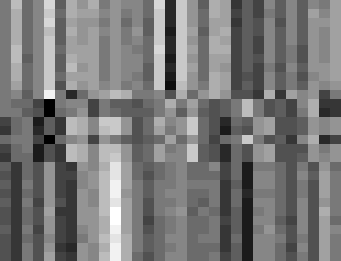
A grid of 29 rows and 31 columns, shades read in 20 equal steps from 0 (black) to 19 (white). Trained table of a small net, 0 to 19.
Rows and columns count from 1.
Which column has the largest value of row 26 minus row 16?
5
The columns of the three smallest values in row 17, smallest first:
4, 21, 6
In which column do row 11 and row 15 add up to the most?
11
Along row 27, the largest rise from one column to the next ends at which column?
24
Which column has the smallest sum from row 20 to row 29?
23
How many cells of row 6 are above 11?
11
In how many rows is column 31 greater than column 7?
12
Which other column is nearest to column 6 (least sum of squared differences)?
1
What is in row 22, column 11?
18
